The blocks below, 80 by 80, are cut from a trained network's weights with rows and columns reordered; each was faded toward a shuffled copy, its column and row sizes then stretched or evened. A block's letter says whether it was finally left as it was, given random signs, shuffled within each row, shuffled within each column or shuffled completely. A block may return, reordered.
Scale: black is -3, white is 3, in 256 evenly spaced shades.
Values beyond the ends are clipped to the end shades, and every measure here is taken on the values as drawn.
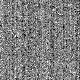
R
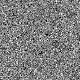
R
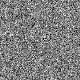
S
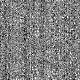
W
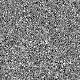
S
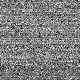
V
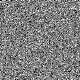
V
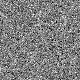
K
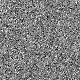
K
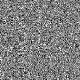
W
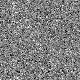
V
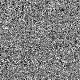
V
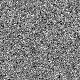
K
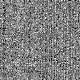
W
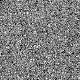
S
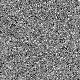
K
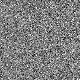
R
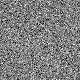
K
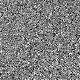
V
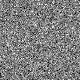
V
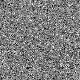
S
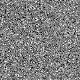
S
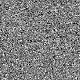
V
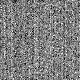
R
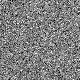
K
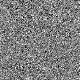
S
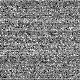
V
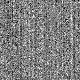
R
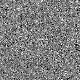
S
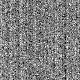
R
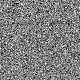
K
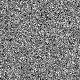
K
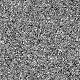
K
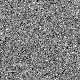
K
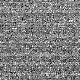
W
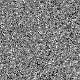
S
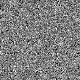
S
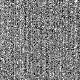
W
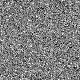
K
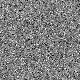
K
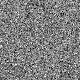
K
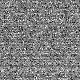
V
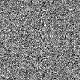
W
